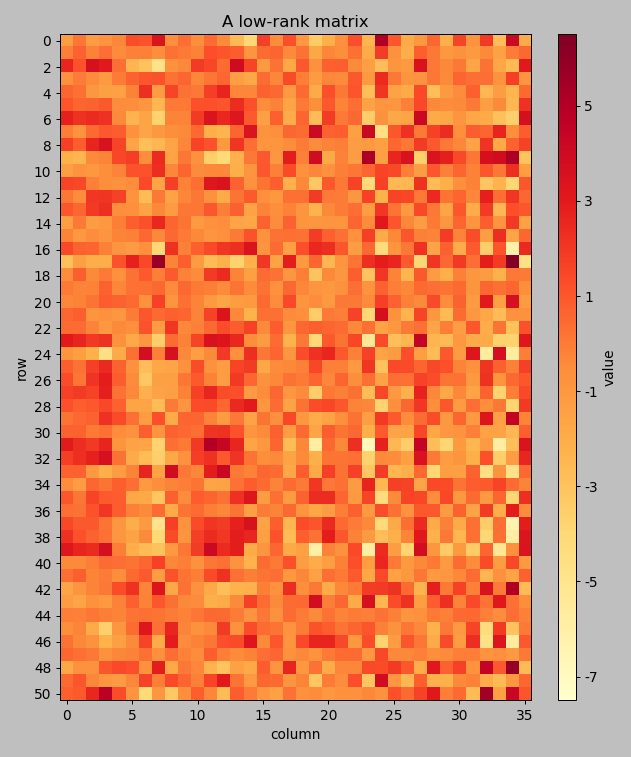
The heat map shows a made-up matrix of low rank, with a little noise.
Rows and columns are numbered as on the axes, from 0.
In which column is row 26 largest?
3
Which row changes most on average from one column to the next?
31
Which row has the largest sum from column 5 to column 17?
33
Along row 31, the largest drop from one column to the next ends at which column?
23
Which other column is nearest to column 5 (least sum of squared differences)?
15
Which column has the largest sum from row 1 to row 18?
27
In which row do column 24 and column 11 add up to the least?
7
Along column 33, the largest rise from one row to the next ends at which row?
24
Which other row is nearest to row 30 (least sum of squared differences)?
41
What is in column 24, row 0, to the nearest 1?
5
